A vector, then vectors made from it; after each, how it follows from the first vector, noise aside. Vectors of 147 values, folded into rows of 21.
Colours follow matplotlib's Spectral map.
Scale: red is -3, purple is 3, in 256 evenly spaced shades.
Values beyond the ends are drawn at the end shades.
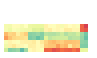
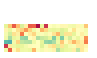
reversed, partly zeroed.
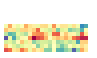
negated.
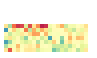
reversed, partly zeroed.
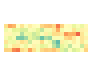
wrapped around, negated, shrunk.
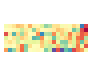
sign-scrambled.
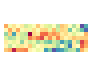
negated.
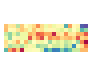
negated.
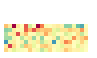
reversed, partly zeroed.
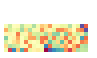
sign-scrambled.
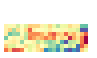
negated.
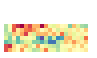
reversed.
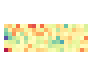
reversed, partly zeroed.
